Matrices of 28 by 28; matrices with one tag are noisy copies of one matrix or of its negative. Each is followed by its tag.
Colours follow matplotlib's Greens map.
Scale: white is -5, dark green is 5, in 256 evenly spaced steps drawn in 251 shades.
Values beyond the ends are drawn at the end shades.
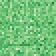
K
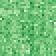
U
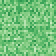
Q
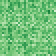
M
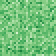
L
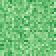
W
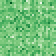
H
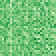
K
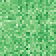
H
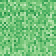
Q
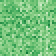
H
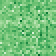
H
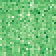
U
